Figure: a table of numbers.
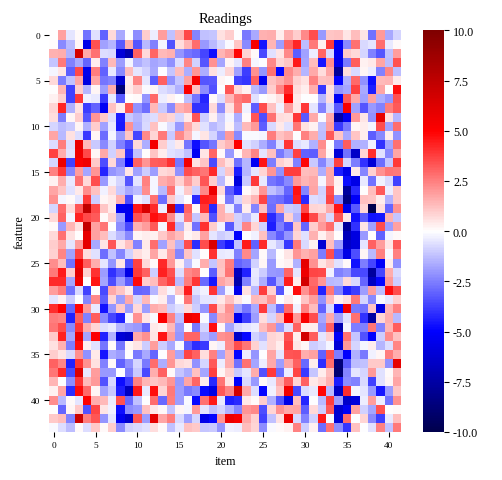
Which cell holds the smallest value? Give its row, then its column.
19, 38
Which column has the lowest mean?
34
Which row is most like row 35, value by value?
15
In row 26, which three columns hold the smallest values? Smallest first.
38, 22, 9
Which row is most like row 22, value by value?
16
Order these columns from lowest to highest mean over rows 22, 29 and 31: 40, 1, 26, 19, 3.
19, 26, 40, 3, 1
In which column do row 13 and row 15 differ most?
17
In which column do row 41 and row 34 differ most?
35
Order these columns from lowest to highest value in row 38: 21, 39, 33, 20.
39, 21, 33, 20
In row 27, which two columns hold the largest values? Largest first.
30, 3
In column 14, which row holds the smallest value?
1
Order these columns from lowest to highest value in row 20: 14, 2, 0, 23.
23, 2, 0, 14
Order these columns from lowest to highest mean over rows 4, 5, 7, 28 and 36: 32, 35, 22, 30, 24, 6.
6, 22, 32, 35, 30, 24
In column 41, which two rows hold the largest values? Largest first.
36, 6
